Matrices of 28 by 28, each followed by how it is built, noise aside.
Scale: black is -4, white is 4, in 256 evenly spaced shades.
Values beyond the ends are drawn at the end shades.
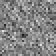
Toeplitz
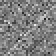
Hankel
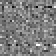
uneven rows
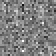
low rank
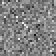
diagonal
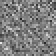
Toeplitz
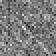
Toeplitz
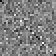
diagonal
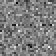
uneven rows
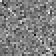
diagonal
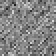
Hankel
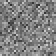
Hankel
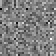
low rank
